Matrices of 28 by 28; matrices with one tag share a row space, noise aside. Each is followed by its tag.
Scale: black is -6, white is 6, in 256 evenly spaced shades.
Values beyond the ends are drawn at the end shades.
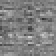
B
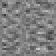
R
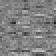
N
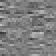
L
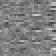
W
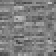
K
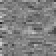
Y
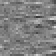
W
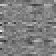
Y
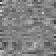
Y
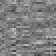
N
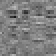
N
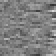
W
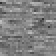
L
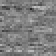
L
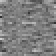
Y
